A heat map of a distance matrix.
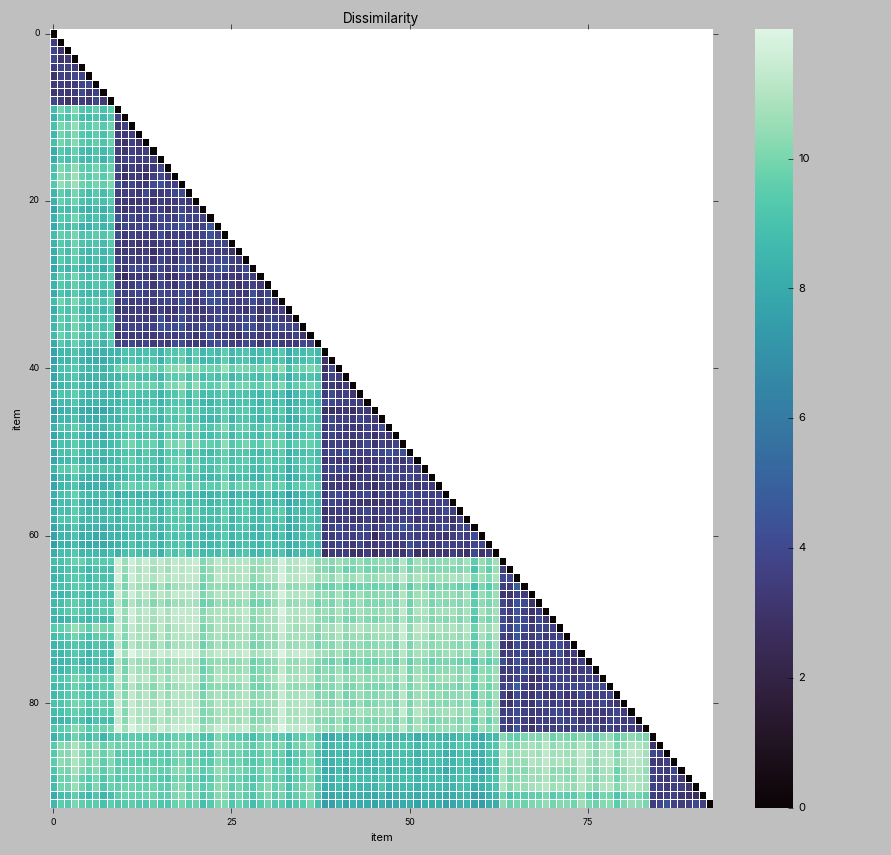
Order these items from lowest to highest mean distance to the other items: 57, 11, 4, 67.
57, 11, 4, 67
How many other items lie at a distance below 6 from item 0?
8
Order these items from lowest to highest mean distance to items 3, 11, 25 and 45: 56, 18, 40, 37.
37, 18, 56, 40
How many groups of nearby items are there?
5
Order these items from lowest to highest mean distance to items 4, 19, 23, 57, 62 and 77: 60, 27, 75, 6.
60, 27, 6, 75
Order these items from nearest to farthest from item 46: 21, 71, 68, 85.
21, 85, 68, 71
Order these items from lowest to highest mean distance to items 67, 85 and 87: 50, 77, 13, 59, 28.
77, 59, 50, 28, 13
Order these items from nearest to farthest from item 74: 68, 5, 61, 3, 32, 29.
68, 5, 3, 61, 29, 32
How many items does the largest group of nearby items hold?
29
